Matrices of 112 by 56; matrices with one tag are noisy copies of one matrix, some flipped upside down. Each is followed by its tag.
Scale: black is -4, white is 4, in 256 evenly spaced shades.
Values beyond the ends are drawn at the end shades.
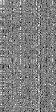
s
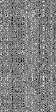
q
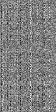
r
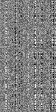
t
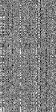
s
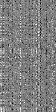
s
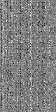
r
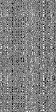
q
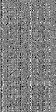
r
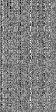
r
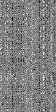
q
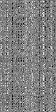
q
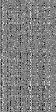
r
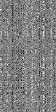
q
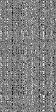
q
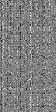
r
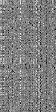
s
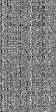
r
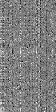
s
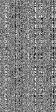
t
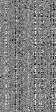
t
